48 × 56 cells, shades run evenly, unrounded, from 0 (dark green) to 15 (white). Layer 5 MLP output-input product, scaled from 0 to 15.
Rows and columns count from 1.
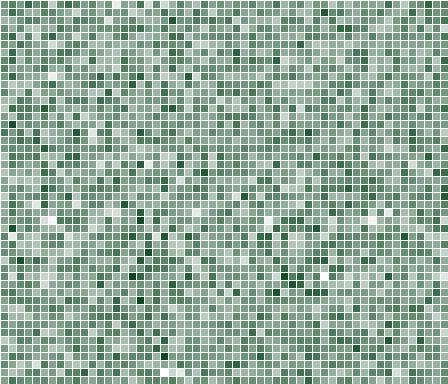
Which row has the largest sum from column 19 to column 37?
47
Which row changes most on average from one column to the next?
35
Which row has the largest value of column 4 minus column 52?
17
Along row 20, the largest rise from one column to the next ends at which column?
27
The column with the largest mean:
7
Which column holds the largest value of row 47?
21
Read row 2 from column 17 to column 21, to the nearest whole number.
11 10 7 8 4
